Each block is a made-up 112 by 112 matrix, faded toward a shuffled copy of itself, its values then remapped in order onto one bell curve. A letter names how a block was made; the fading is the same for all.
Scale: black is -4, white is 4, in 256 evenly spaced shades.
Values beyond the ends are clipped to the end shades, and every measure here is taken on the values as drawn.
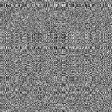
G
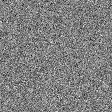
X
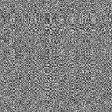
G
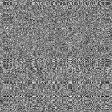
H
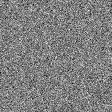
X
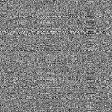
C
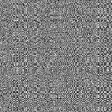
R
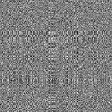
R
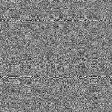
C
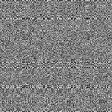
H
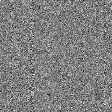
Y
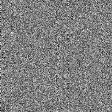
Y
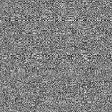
C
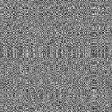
R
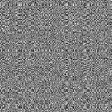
R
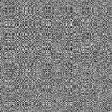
G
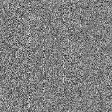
Y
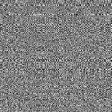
H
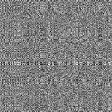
H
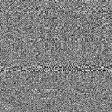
C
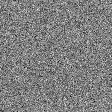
X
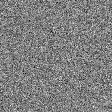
X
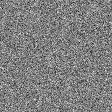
X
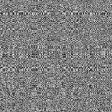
H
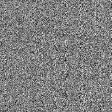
Y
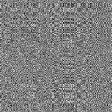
R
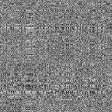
H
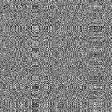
R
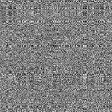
H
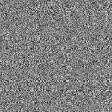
C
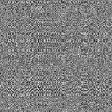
G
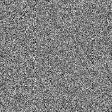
Y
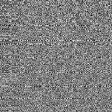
C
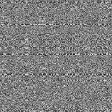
C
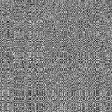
R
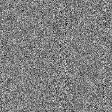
Y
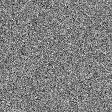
X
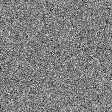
X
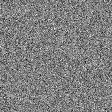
X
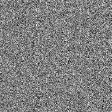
Y
